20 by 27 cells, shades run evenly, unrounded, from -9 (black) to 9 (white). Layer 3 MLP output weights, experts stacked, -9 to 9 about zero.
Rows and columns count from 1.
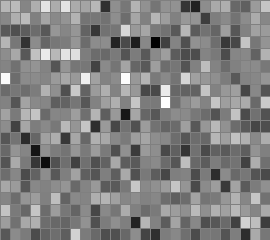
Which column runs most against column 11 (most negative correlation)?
2
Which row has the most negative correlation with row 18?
13
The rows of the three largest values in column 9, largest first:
7, 11, 1
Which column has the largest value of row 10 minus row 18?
10
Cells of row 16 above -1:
20
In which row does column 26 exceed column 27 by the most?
19
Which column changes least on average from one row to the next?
18
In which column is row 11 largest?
9
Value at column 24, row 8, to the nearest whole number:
2
